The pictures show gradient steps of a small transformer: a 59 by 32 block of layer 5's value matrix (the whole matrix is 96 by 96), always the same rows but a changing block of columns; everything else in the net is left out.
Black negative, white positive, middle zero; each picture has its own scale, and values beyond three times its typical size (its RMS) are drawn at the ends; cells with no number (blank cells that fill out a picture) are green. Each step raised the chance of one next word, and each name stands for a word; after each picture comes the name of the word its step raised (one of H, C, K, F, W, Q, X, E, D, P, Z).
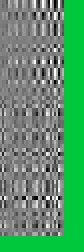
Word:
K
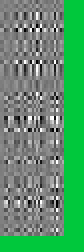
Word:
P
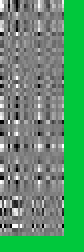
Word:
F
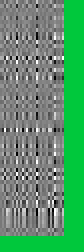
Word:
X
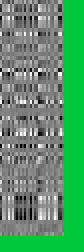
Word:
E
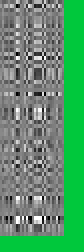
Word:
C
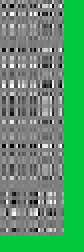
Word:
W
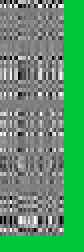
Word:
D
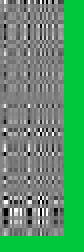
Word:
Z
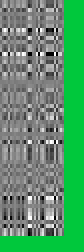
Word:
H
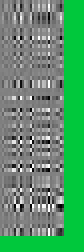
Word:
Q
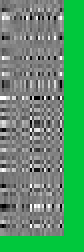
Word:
Q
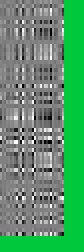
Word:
P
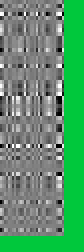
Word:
W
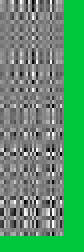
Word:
Z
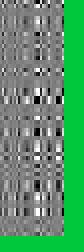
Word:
E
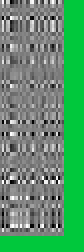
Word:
F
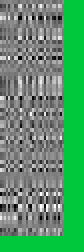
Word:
Q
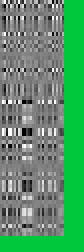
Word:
E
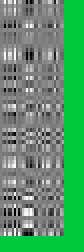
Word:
Z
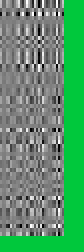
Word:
H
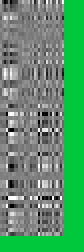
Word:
K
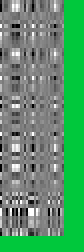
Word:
Z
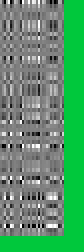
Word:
F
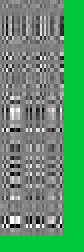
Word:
C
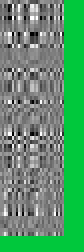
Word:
E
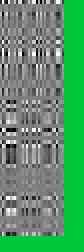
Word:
H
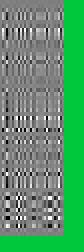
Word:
P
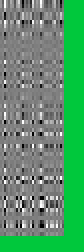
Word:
F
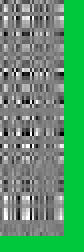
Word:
E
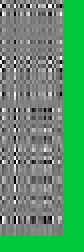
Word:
C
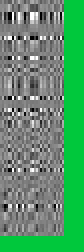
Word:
Q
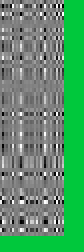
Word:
D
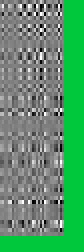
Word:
D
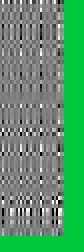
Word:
Z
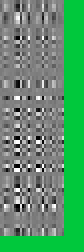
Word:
Q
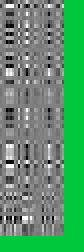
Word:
C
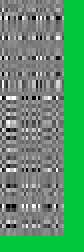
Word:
Q
